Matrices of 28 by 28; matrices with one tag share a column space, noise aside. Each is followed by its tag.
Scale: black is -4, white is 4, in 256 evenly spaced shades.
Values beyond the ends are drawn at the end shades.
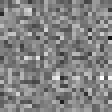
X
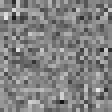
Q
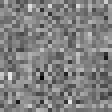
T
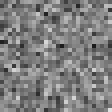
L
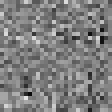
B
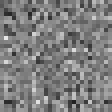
Q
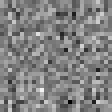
Q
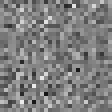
T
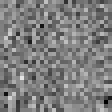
B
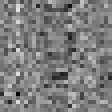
T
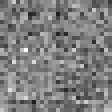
Q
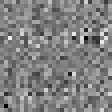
B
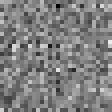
L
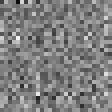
B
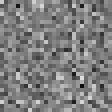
T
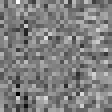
B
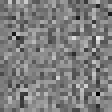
B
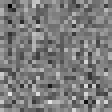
T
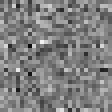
L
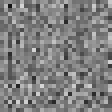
T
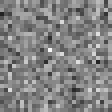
Q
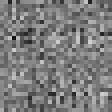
B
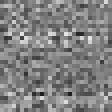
B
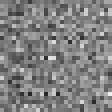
X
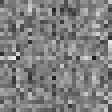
X
